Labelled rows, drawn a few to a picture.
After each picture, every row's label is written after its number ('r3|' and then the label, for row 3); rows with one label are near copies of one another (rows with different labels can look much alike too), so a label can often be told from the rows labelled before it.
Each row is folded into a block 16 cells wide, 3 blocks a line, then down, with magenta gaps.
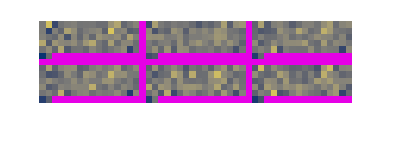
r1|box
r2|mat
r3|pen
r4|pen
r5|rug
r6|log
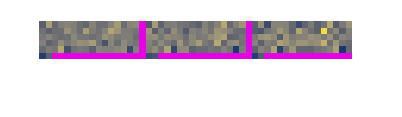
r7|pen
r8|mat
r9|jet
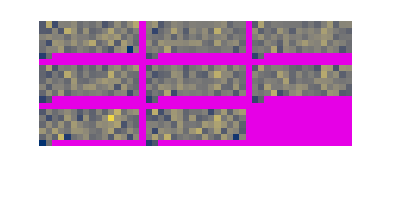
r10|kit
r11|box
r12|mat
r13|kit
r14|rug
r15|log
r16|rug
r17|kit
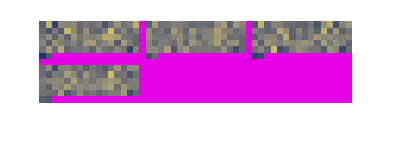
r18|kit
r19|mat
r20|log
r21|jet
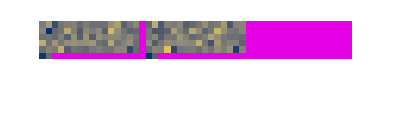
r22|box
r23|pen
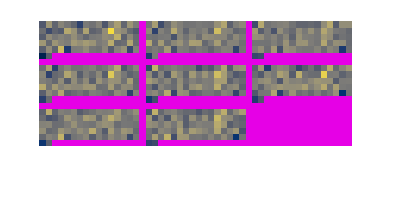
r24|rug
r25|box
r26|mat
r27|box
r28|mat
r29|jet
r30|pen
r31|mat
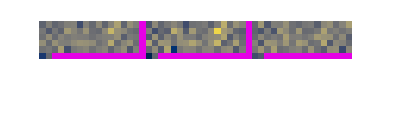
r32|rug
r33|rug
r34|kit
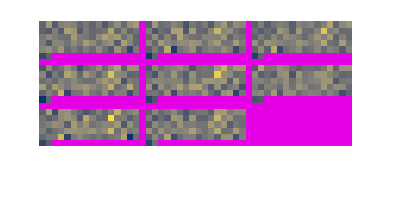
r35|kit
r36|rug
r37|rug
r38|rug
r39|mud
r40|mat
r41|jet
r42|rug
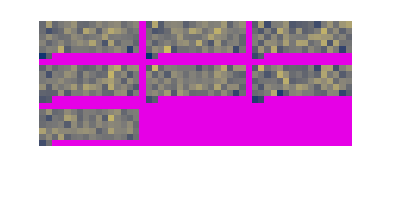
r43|pen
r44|pen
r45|kit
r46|mud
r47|mat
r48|log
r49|box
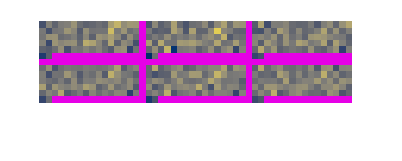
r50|mud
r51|rug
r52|kit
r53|box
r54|pen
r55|log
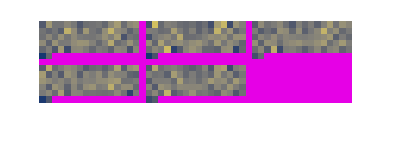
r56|rug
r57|log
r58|rug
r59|mat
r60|log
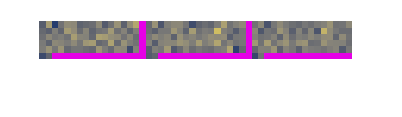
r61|kit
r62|jet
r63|box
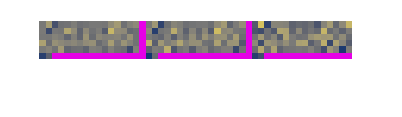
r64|box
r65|box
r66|kit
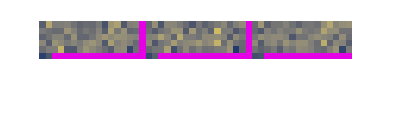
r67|log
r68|jet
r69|mud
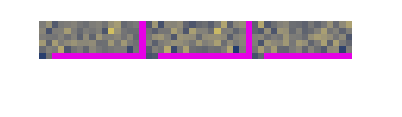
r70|box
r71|jet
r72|kit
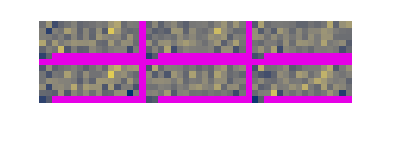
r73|box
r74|rug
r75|mat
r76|mud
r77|mat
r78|pen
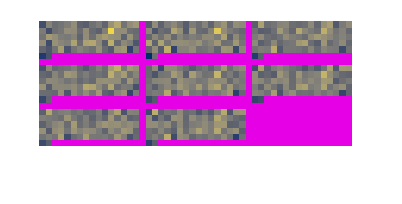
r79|mud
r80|rug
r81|pen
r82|mud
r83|jet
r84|mat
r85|log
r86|mat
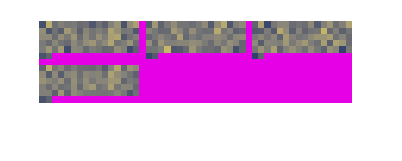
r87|mat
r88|log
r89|kit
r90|mat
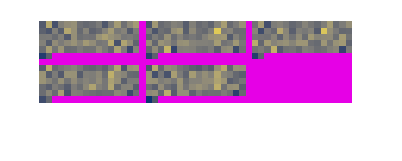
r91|kit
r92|rug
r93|box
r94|mat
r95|mat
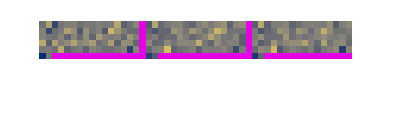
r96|box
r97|pen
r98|pen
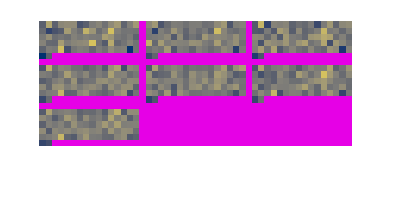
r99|pen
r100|box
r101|kit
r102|log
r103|mat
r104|pen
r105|log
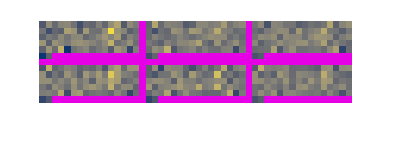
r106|rug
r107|pen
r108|jet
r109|mat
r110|jet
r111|mat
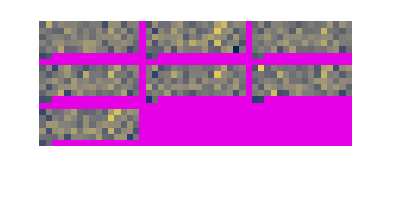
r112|log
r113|mud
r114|jet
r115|jet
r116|box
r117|log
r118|mud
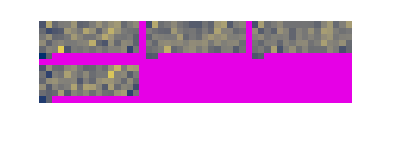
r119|pen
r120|log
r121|mat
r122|mud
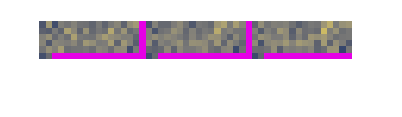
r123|kit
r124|mud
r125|mud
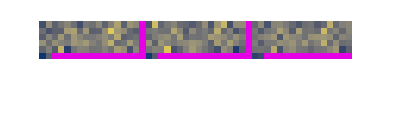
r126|rug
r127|log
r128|jet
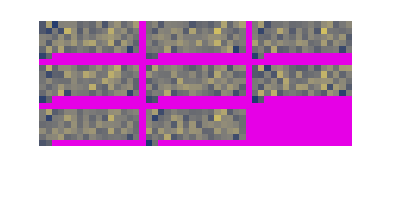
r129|kit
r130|jet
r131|box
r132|pen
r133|log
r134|kit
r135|box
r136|box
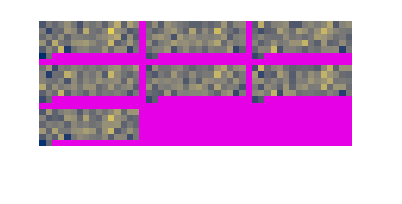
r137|rug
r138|jet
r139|pen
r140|box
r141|mud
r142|mat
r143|rug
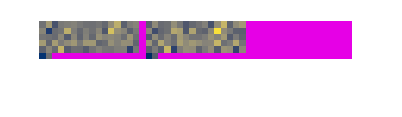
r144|box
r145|rug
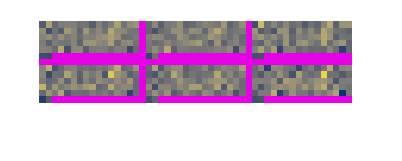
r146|mat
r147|pen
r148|mat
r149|box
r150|kit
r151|jet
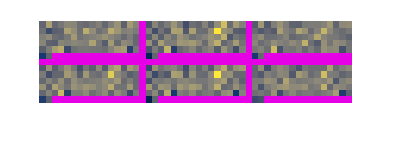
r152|pen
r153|rug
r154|pen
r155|rug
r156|rug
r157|jet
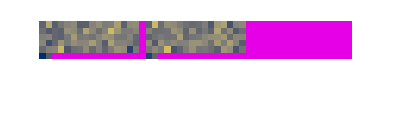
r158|pen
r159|log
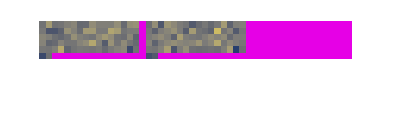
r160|pen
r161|jet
